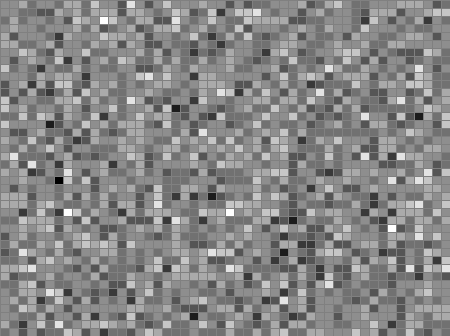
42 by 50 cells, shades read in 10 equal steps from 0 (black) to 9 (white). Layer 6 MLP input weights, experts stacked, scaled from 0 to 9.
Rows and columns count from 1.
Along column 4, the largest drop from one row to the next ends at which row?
22
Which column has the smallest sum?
35
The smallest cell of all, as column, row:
7, 23
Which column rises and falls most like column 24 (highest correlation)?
20
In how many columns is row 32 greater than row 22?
20
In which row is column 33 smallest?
28
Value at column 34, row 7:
3
